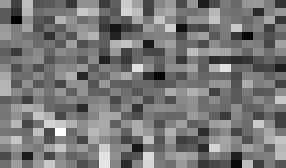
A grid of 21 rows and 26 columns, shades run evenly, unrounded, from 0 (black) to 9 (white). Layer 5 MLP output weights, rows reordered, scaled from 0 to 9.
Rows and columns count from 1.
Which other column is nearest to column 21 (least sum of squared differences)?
20
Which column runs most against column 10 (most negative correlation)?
3
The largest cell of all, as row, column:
17, 6
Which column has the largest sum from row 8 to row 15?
18
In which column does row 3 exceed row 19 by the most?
13
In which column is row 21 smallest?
22
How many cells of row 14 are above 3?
24
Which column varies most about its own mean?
10
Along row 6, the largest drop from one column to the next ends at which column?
14
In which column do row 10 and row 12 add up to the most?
1
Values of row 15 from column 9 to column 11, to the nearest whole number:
5 6 6
